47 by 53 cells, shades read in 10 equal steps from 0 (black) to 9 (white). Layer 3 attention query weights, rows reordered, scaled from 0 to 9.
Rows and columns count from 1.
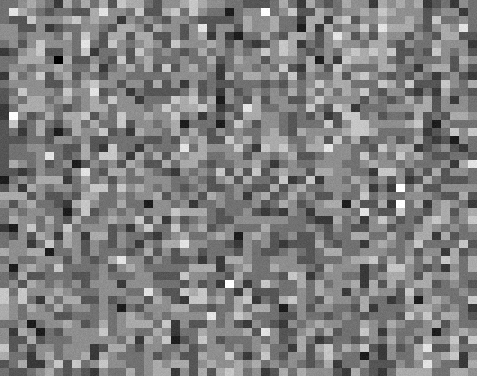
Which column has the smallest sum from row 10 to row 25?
1
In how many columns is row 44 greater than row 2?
23
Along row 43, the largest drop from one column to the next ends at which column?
20
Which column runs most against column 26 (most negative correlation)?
43
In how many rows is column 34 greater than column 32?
16
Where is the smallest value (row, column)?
8, 7
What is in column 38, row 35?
5
